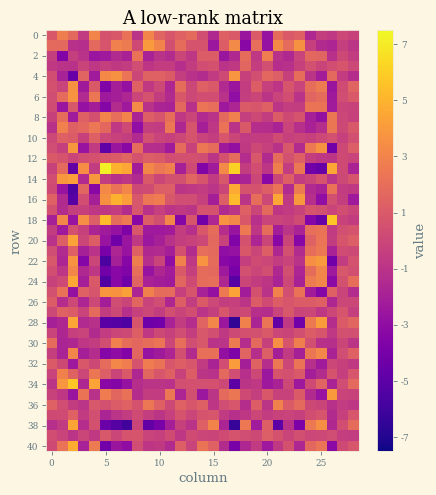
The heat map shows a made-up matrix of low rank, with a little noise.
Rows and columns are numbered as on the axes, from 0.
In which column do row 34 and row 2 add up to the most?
2
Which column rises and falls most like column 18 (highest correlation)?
20
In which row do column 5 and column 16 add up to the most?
13
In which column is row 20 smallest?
6
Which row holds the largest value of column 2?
34
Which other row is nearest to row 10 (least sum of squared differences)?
27
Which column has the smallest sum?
5
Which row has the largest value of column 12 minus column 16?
22
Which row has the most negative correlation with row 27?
29
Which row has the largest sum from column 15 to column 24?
16
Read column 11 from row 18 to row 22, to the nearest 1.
3 -2 -1 -2 -3
